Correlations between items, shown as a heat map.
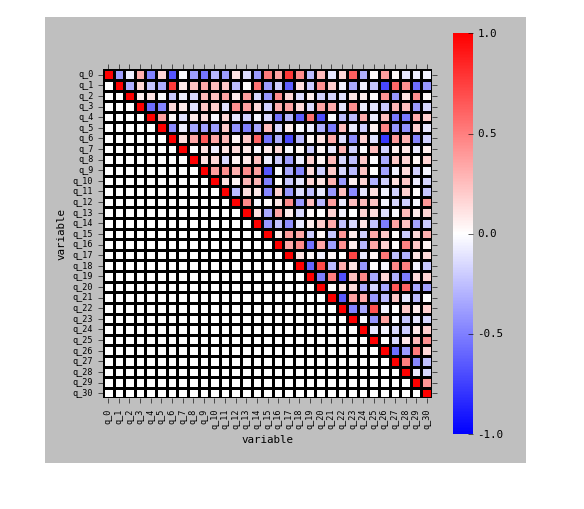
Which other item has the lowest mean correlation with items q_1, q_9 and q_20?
q_26
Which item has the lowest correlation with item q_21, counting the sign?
q_22
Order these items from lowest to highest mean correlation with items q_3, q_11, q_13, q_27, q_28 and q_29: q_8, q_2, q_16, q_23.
q_23, q_8, q_2, q_16
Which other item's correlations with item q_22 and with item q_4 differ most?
q_19
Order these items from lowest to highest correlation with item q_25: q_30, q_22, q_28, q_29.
q_28, q_29, q_30, q_22
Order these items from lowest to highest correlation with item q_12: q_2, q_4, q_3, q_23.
q_4, q_2, q_23, q_3
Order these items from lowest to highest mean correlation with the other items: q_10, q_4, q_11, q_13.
q_4, q_11, q_10, q_13
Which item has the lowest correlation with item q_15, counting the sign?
q_9
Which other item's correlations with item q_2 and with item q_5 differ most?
q_13
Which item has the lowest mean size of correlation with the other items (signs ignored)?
q_7
